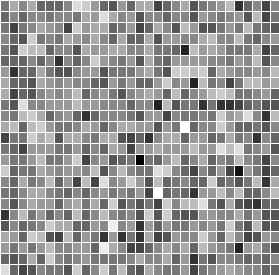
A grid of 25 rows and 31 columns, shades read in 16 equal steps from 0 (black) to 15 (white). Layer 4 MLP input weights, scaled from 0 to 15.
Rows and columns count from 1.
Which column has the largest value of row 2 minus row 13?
29
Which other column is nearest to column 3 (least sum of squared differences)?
7
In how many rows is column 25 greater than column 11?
11
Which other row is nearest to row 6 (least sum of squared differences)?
2
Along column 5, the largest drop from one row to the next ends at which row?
6
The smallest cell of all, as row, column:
15, 16
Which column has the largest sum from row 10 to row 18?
5
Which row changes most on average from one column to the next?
17
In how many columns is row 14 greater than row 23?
13
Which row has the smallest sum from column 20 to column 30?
10
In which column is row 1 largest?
9
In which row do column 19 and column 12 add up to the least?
22
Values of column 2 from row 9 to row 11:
4 5 7
